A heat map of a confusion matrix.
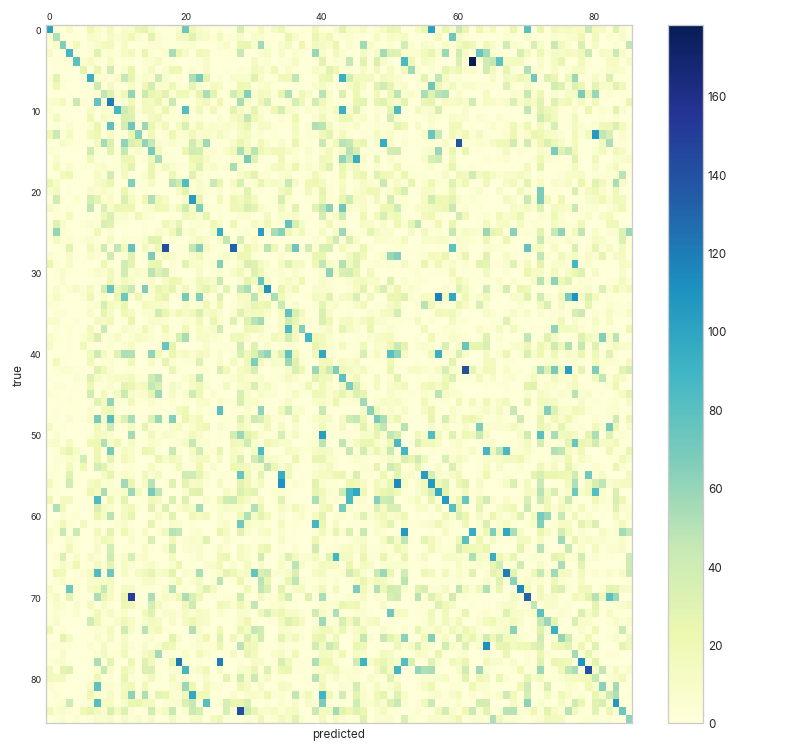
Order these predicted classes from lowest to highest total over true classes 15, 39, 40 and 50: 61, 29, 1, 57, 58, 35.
1, 58, 29, 35, 61, 57
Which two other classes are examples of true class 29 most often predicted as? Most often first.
77, 25
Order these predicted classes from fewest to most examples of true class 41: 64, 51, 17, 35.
51, 64, 17, 35
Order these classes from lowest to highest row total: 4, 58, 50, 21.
4, 21, 50, 58
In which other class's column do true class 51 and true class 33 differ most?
57
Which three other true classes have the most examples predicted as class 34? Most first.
56, 55, 25
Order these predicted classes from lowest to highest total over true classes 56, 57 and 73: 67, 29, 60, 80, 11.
67, 60, 29, 11, 80
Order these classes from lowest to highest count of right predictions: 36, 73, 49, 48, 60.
36, 60, 49, 73, 48
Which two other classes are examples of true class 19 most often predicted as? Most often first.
20, 12
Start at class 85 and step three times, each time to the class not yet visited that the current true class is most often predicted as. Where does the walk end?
61
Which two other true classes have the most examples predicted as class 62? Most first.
4, 65
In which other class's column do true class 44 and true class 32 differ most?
9
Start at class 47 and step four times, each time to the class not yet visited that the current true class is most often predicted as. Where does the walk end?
68
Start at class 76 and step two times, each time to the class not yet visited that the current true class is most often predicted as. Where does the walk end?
72
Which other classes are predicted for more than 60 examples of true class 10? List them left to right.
20, 43, 51
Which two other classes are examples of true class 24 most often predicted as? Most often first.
35, 54
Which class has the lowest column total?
5
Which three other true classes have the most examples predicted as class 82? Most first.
70, 49, 14
